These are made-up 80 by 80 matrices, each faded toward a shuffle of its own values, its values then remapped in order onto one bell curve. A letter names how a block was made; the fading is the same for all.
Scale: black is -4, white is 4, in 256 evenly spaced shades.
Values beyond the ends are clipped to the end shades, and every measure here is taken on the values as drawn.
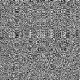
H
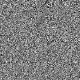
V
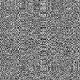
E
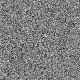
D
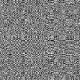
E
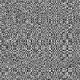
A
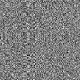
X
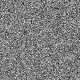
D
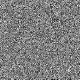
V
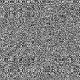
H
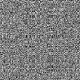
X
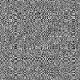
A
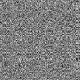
H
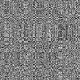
E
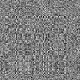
E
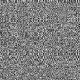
H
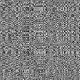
E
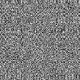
H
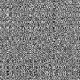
X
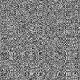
X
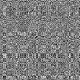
A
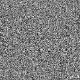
V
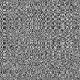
A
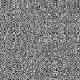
H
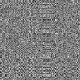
E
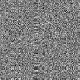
H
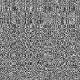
E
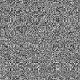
X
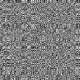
A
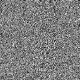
V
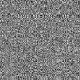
X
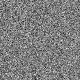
D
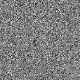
V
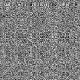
X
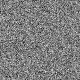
D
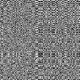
A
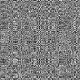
A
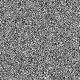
D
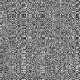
E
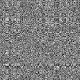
H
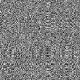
X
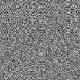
H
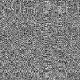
X
